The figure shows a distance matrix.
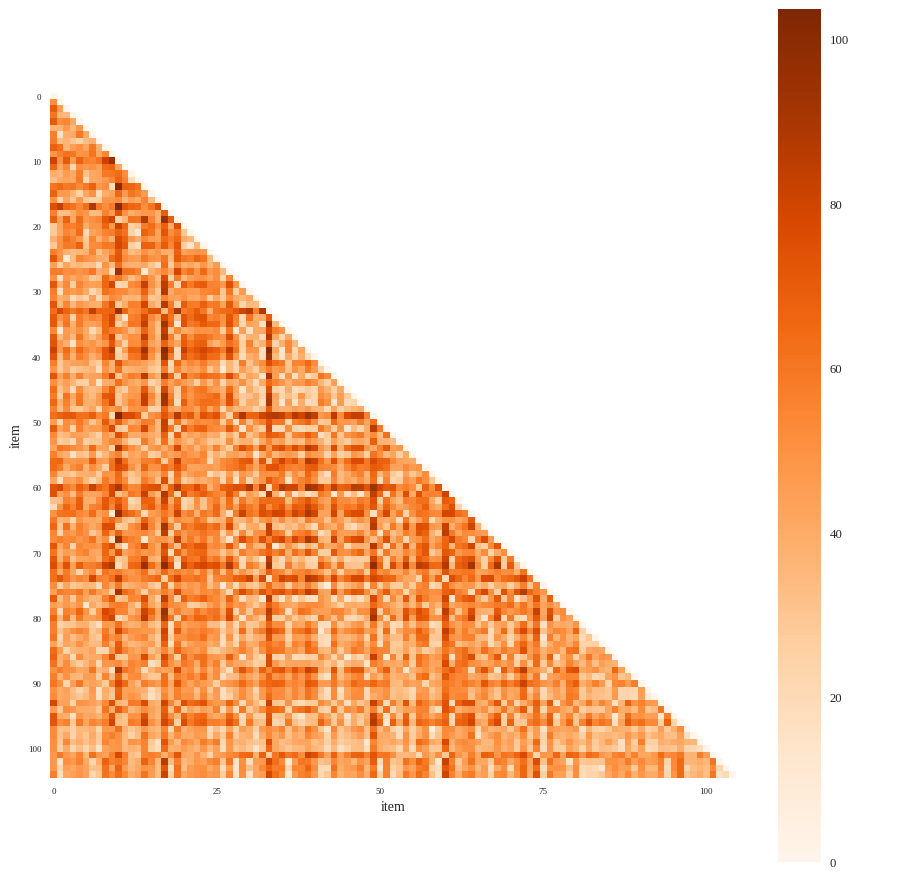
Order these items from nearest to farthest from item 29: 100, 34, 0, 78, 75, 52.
34, 100, 75, 78, 52, 0
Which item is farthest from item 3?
49
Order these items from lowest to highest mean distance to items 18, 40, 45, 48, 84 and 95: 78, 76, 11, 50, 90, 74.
11, 50, 78, 90, 76, 74
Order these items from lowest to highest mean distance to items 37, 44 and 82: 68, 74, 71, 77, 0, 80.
77, 71, 80, 68, 0, 74
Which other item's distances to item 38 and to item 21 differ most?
23
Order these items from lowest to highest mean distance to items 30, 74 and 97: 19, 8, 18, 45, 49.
18, 45, 8, 19, 49
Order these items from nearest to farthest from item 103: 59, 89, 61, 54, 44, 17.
59, 89, 44, 54, 61, 17
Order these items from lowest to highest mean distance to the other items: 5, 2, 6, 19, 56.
5, 6, 2, 19, 56
